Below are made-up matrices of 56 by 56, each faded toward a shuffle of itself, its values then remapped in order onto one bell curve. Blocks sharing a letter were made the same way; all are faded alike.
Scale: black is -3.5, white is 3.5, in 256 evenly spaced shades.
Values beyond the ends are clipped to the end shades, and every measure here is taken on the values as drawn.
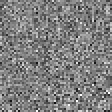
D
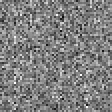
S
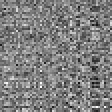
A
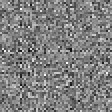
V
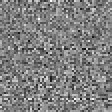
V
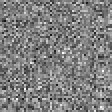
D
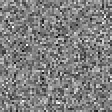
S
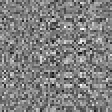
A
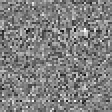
V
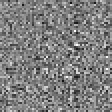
V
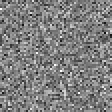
S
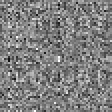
D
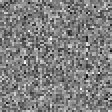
S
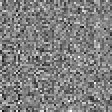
D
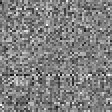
V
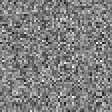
D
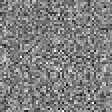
D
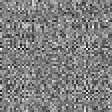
A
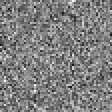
S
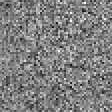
S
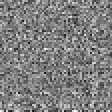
V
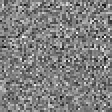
V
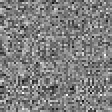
D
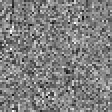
S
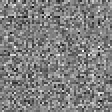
V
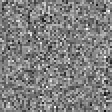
S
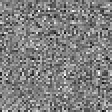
V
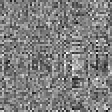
A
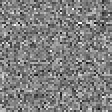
V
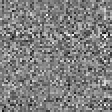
V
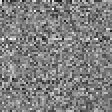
V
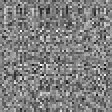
A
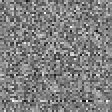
V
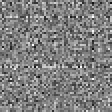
V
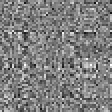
A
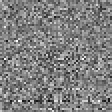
V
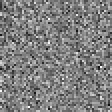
S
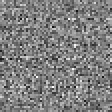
V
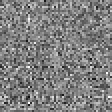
V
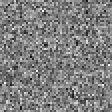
S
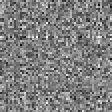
D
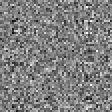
D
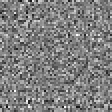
D
